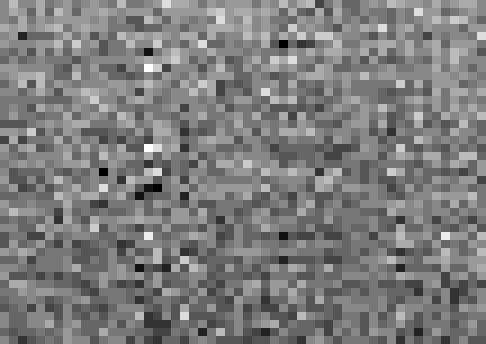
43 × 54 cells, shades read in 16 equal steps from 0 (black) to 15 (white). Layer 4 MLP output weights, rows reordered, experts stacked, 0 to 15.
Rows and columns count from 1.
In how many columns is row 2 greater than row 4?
25
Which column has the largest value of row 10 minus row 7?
17
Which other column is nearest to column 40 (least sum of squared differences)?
39
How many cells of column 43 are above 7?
18
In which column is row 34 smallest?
16
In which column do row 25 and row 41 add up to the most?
53
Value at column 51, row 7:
11
